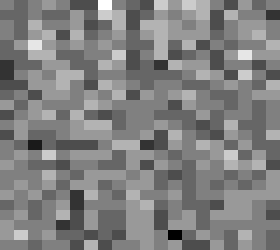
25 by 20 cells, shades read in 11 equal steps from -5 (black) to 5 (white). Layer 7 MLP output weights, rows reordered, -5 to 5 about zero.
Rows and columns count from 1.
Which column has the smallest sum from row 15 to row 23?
6
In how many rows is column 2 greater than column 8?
7
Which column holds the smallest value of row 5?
15
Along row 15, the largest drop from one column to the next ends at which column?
11
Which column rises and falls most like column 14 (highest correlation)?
8
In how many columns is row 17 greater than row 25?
9
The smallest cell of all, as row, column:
24, 13
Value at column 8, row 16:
1
